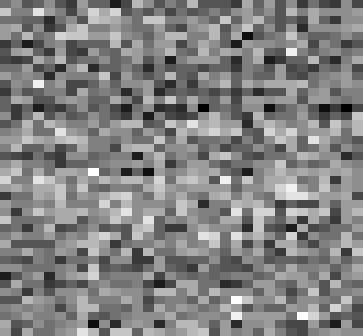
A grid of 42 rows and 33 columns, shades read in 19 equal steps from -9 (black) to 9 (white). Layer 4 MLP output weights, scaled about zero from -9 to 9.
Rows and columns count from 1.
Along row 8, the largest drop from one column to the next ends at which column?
25
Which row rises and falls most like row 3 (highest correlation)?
28
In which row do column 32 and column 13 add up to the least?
20
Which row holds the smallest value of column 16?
8
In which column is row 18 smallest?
22
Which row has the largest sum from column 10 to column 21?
23
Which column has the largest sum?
27
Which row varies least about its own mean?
33
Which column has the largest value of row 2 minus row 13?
4
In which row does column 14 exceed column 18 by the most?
11
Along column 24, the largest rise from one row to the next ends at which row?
13
